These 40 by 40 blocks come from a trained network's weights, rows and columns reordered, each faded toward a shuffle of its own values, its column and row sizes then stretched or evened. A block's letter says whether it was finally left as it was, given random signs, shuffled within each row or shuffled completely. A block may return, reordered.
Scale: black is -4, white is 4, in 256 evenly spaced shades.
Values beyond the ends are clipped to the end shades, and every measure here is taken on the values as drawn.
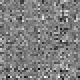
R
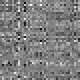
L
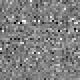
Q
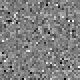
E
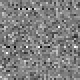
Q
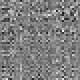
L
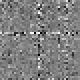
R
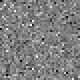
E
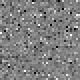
E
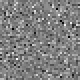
E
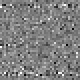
Q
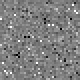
E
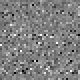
Q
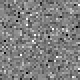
E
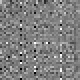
L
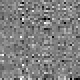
L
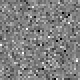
E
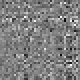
L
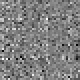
R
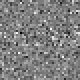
Q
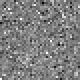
E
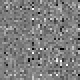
R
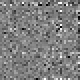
R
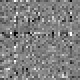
L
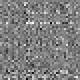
L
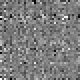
R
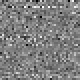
Q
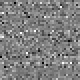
Q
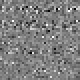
Q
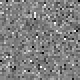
E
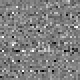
Q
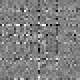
L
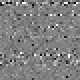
Q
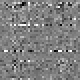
R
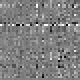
L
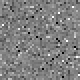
E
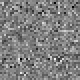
Q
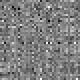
L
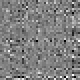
L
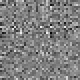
L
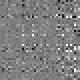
L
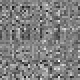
L
